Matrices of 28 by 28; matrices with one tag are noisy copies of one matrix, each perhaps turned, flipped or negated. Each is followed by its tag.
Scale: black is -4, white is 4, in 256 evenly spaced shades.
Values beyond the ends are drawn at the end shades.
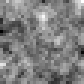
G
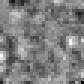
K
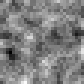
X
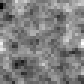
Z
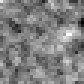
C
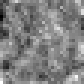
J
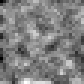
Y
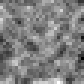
Y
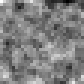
J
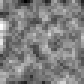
Y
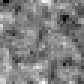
Z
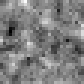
X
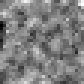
Y
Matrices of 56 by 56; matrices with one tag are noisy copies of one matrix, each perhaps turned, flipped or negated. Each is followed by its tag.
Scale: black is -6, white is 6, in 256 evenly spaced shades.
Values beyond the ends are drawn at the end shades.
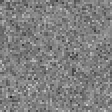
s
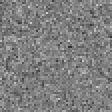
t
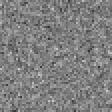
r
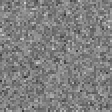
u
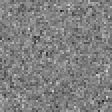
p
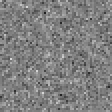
r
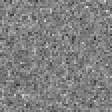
s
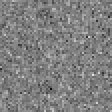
r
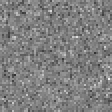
p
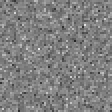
r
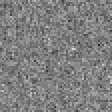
u
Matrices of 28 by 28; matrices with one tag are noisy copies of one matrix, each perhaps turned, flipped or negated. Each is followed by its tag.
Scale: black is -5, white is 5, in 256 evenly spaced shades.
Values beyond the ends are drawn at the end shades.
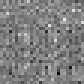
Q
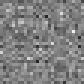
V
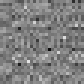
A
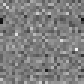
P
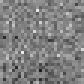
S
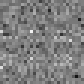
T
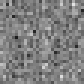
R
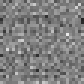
P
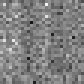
S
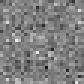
R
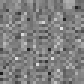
A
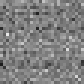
P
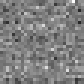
R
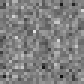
R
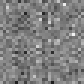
T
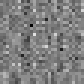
A
